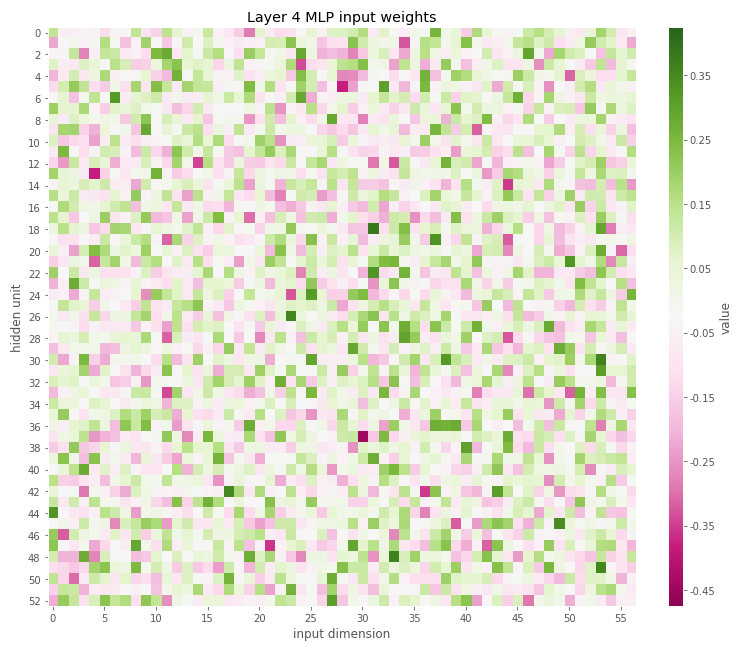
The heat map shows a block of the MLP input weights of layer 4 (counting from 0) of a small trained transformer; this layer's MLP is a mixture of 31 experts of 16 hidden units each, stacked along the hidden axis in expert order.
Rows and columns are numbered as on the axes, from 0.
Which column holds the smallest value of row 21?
4
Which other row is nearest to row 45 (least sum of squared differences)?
34
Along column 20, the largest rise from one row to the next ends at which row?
46
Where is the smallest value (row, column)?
37, 30
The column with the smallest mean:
26
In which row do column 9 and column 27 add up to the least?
24
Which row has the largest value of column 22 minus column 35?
32
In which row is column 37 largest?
19
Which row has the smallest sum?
12
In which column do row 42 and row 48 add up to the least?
31
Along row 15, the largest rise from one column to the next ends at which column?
14
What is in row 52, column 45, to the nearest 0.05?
0.1
